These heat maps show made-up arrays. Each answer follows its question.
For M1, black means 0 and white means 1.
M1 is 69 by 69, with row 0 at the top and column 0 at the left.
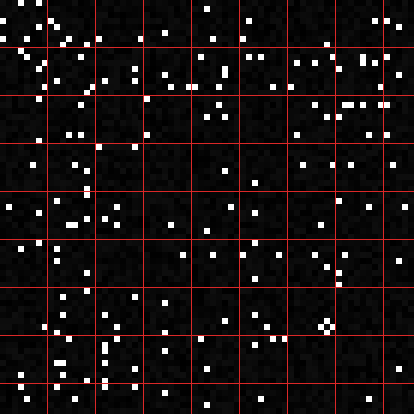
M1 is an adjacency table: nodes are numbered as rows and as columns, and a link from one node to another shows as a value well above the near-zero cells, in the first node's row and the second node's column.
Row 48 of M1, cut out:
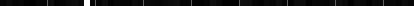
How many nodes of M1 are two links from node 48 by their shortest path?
8
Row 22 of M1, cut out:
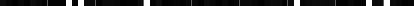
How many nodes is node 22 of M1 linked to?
6
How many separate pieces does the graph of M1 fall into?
12
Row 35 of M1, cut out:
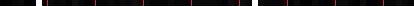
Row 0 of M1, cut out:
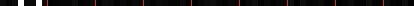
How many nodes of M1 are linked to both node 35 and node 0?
1
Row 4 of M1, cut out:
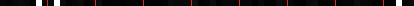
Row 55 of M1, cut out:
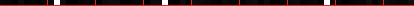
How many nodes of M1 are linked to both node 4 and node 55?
1
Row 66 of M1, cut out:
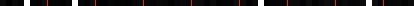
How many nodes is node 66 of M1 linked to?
4
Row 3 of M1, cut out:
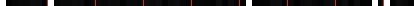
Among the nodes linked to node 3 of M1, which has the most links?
node 64
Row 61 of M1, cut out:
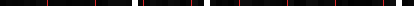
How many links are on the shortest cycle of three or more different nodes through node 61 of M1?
6
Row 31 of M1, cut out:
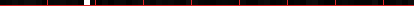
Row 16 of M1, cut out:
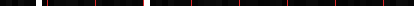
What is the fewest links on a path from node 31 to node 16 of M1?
6
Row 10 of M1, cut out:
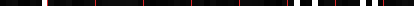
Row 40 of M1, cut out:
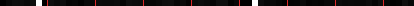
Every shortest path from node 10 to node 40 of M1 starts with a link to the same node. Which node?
node 52
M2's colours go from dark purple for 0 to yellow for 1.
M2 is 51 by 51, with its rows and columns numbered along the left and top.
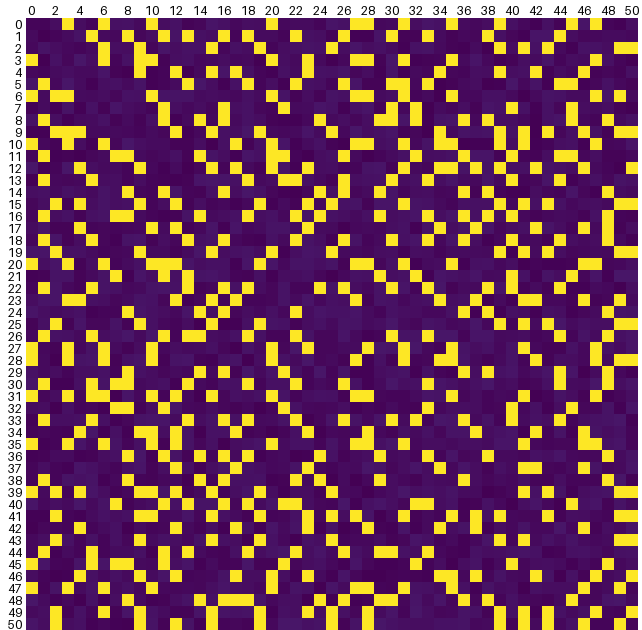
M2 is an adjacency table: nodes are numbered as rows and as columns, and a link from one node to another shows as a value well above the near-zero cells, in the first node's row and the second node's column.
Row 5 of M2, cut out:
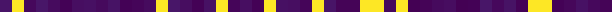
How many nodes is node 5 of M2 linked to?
10
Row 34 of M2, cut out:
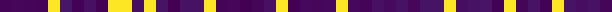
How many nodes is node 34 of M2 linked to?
10
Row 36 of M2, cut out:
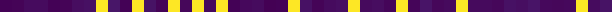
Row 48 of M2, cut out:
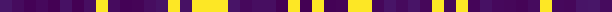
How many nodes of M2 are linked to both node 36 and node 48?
7
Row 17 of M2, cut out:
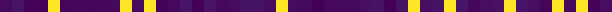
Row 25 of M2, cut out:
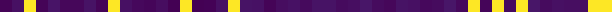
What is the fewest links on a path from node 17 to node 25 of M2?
3
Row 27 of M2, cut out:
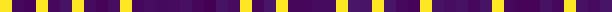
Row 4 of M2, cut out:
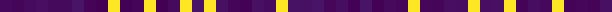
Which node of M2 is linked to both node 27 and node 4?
node 23
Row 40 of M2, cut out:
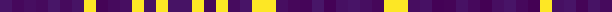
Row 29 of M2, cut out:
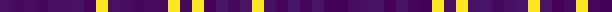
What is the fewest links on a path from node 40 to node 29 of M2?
2
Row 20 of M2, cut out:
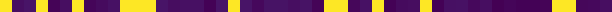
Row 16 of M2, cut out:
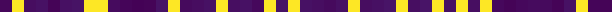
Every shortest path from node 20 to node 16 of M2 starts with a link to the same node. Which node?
node 11
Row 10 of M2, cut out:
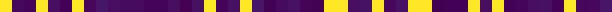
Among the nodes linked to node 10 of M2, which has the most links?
node 41
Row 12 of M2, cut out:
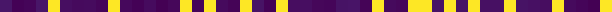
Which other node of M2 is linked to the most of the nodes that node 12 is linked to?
node 46
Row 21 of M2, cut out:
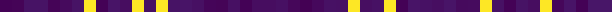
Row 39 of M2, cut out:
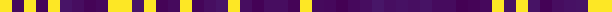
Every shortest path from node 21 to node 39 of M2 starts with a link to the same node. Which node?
node 45
